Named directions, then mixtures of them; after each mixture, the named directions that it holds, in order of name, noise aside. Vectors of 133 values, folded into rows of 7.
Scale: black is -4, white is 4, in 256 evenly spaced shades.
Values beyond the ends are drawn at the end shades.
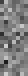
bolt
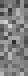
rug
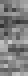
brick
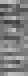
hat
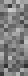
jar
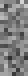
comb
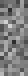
rug.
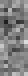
brick, rug.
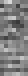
hat.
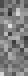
rug.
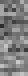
brick.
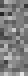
bolt, hat, rug.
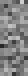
brick, comb, rug.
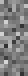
bolt.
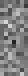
rug.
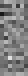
hat, jar, rug.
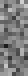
comb.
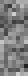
brick, jar.
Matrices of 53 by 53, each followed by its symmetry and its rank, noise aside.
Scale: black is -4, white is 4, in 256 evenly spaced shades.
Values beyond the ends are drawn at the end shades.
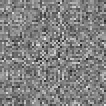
symmetric, rank seven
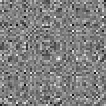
symmetric, rank six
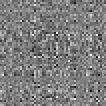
no symmetry, rank six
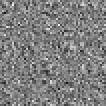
antisymmetric, rank eight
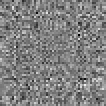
no symmetry, rank seven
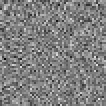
no symmetry, rank eight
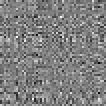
no symmetry, rank six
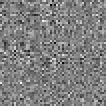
no symmetry, rank seven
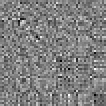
symmetric, rank six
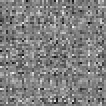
no symmetry, rank six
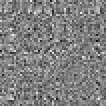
symmetric, rank eight
